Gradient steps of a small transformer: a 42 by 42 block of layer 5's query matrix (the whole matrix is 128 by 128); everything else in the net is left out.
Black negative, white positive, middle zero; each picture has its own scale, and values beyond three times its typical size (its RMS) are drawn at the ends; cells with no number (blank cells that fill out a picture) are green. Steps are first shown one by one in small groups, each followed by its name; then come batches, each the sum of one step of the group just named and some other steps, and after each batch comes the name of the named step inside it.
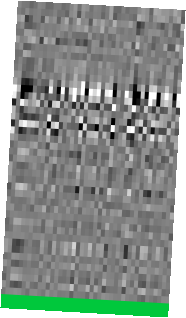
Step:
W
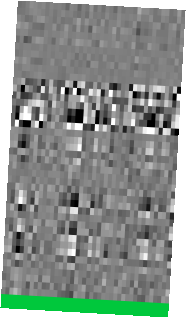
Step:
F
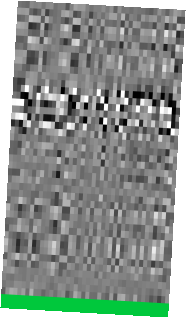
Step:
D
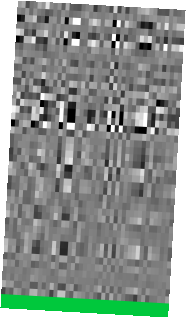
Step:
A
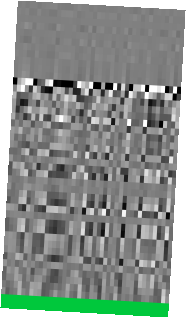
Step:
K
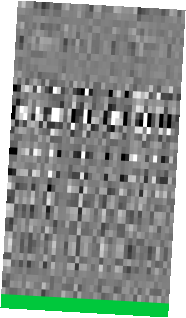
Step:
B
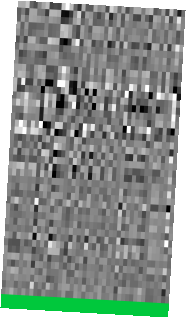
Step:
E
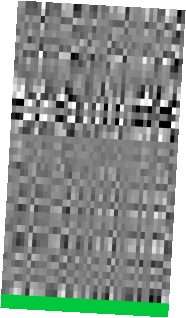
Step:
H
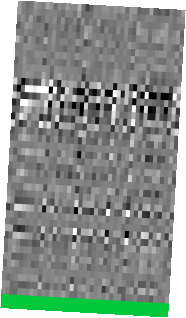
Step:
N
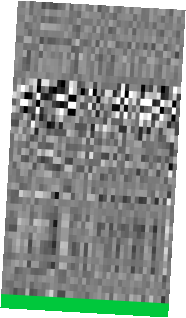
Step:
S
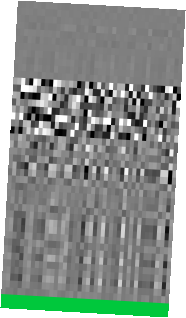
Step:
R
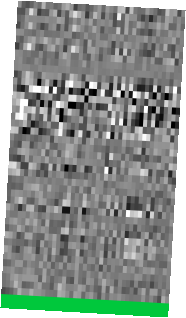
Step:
N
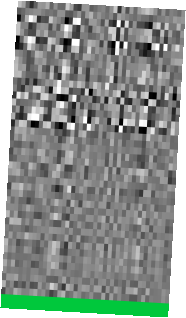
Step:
A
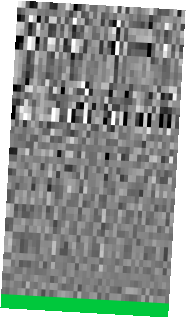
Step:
B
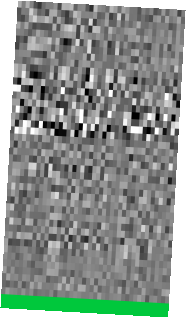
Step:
E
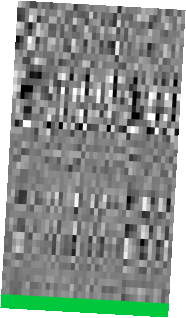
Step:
W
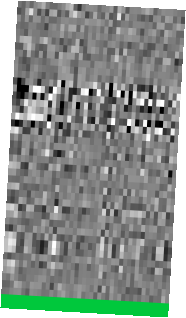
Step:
H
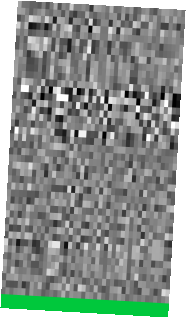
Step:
D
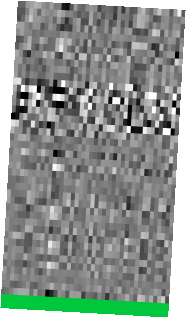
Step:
S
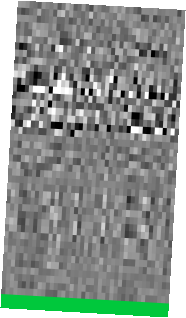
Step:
N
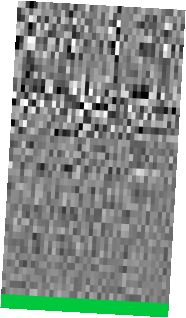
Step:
W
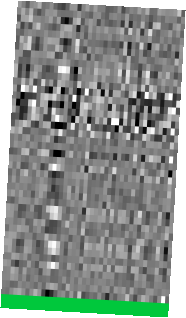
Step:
K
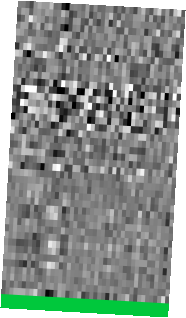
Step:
N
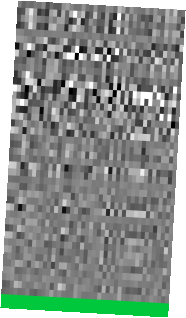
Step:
S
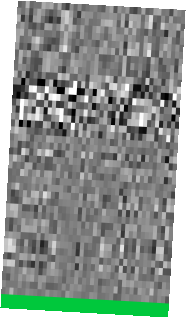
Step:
S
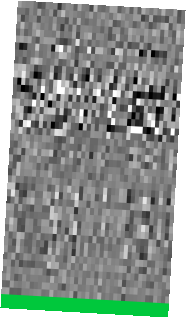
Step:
N
